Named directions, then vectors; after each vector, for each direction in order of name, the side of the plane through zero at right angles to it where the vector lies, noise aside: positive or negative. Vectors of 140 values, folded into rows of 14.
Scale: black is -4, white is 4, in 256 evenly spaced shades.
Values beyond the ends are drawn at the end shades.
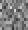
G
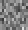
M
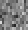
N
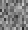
positive, negative, positive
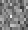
negative, negative, negative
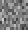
positive, negative, negative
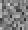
positive, positive, negative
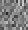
positive, negative, positive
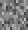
negative, negative, negative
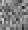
positive, negative, negative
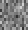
positive, negative, positive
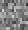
positive, negative, negative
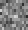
negative, positive, negative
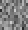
positive, negative, positive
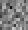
negative, negative, positive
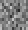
positive, positive, negative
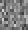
positive, negative, negative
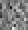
negative, negative, positive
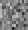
positive, positive, negative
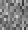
negative, positive, negative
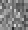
positive, positive, negative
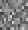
negative, positive, positive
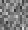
negative, positive, negative
